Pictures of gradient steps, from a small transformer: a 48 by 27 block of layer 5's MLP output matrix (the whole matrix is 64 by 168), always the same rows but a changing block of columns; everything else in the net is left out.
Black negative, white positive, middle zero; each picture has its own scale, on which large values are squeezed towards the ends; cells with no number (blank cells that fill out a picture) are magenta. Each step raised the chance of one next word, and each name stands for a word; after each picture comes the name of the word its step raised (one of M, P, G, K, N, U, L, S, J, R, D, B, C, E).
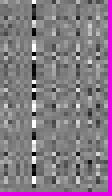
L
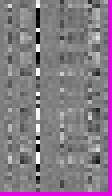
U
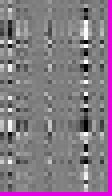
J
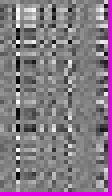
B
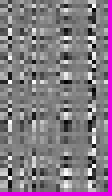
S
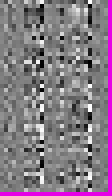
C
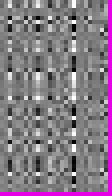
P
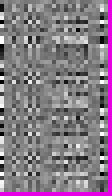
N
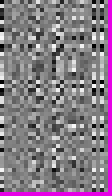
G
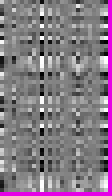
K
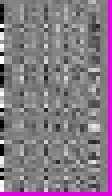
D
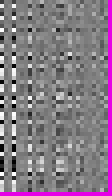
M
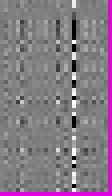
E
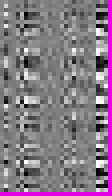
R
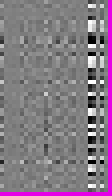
N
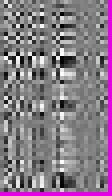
K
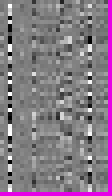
N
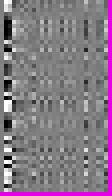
E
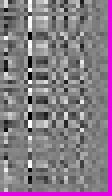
G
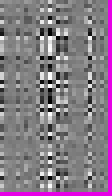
S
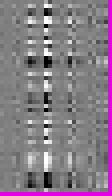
K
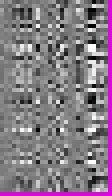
B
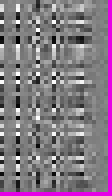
N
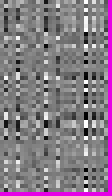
G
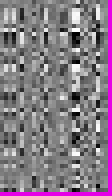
D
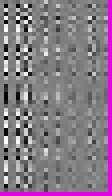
P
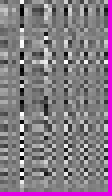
C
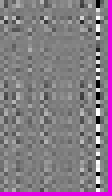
P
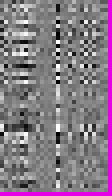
J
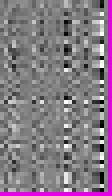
E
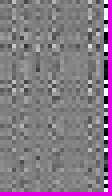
G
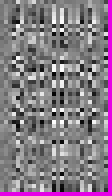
D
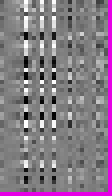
G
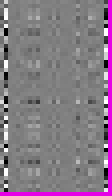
R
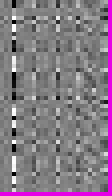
P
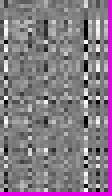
E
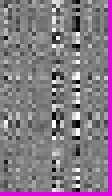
G
